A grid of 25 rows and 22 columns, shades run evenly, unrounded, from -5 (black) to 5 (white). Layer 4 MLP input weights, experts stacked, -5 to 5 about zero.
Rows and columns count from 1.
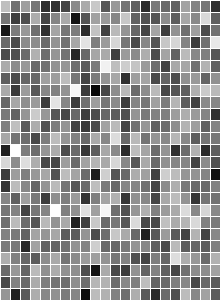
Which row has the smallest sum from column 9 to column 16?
23
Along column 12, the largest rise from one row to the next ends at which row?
6
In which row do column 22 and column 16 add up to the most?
8
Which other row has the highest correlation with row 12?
17
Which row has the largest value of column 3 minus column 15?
1
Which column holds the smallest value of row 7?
13
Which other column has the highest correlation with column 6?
22
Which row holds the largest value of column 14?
19
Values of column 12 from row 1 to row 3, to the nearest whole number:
1 0 2
